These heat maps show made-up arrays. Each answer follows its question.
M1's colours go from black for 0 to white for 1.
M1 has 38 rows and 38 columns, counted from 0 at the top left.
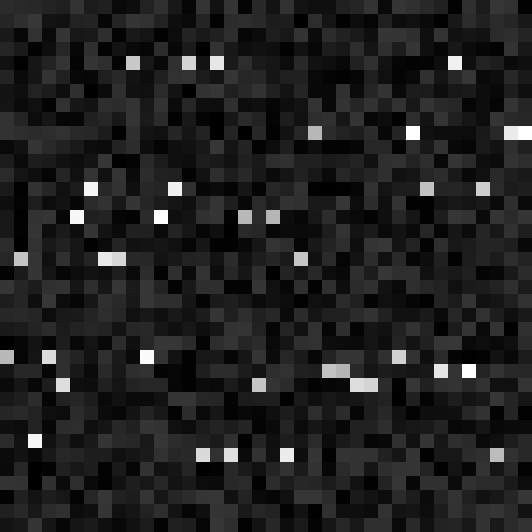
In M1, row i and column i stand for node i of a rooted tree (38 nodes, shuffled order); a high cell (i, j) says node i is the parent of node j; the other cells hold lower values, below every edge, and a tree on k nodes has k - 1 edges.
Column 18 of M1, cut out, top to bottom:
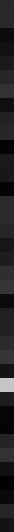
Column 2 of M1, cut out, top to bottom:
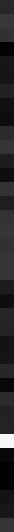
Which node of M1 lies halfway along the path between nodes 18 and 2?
26
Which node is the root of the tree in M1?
27
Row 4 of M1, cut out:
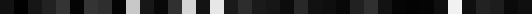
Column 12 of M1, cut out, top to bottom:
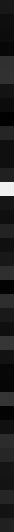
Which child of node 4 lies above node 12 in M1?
13
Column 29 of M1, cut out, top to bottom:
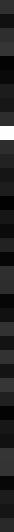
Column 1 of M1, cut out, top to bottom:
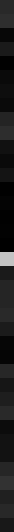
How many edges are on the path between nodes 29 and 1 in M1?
5
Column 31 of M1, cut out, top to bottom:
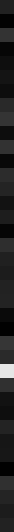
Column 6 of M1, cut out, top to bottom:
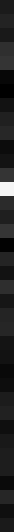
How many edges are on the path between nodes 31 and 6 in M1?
5
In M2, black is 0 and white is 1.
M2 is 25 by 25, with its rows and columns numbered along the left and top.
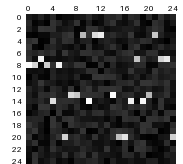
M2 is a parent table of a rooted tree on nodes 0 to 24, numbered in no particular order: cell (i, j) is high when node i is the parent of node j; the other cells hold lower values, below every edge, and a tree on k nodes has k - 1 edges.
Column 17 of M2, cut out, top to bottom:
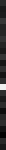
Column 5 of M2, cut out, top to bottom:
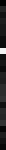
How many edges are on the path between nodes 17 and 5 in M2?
4
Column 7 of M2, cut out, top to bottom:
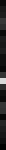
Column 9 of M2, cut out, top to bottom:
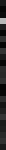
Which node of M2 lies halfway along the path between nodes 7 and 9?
8
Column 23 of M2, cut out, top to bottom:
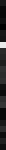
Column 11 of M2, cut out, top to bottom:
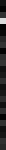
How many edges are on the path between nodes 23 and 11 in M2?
5
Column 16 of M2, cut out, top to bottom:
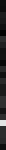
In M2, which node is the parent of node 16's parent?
13
